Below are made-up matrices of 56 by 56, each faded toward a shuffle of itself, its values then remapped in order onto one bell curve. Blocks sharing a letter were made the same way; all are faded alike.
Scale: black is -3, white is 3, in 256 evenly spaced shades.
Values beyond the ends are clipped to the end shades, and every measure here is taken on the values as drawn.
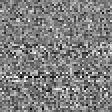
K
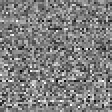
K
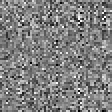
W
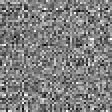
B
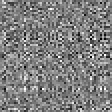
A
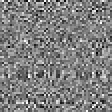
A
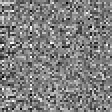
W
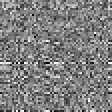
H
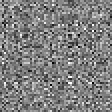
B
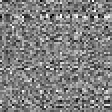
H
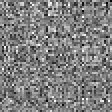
B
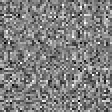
B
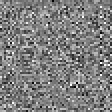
B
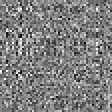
B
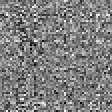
W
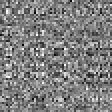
H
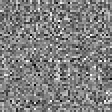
B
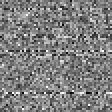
K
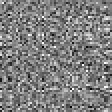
B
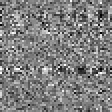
W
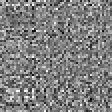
H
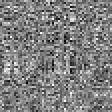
B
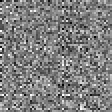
W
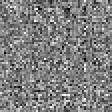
W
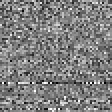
K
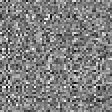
H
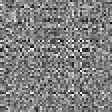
H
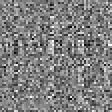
H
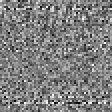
K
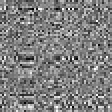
H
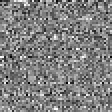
K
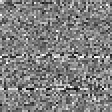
K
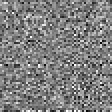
H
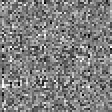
W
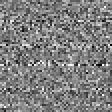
K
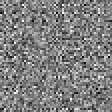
H
